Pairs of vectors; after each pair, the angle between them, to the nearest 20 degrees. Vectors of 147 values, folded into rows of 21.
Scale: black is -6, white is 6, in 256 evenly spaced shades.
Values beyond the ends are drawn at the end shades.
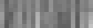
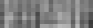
160 degrees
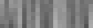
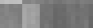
100 degrees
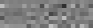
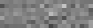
160 degrees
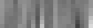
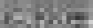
60 degrees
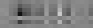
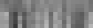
80 degrees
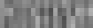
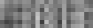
80 degrees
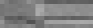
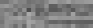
140 degrees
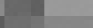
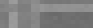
100 degrees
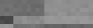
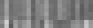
100 degrees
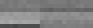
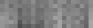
80 degrees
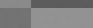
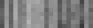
100 degrees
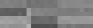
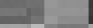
100 degrees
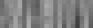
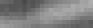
80 degrees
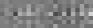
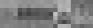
120 degrees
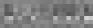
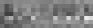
20 degrees
